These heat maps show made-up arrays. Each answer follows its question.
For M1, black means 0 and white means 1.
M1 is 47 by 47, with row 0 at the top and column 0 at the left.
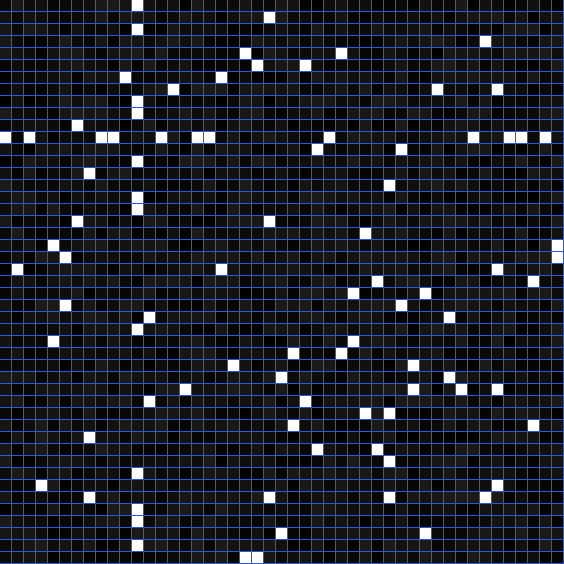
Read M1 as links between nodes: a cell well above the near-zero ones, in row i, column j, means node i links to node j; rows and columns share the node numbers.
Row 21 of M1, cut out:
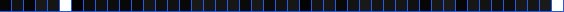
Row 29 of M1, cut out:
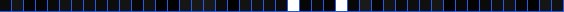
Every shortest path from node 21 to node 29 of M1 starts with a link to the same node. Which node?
node 46
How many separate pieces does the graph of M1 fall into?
3
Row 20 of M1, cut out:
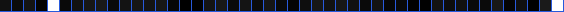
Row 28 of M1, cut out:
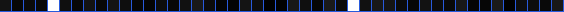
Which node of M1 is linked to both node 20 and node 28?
node 4
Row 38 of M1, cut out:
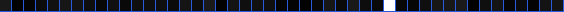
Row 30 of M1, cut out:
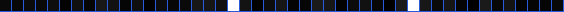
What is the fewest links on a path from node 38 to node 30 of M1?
3
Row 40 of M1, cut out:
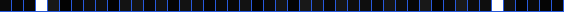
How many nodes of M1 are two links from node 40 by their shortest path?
3
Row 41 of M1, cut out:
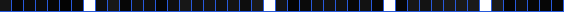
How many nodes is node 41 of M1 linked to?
4
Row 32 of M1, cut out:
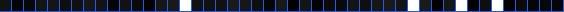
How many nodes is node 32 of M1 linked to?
4
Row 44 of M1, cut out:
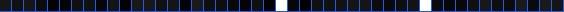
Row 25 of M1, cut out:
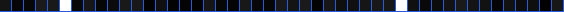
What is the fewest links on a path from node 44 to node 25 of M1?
7
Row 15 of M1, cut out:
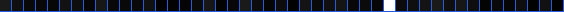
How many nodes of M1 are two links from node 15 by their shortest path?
3
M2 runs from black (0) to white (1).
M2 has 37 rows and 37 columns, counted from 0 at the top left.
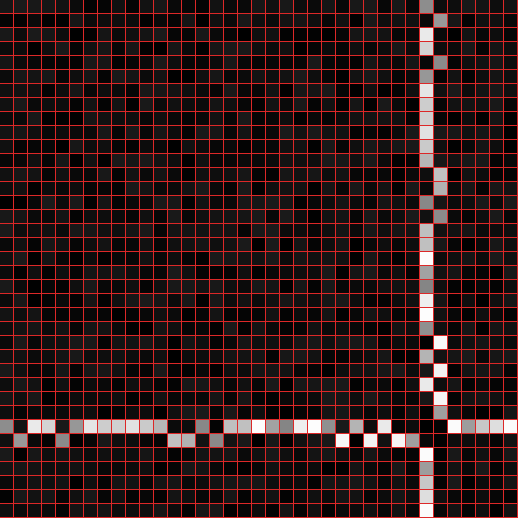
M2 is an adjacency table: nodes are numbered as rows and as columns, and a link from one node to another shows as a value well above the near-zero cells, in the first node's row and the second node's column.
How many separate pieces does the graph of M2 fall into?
2
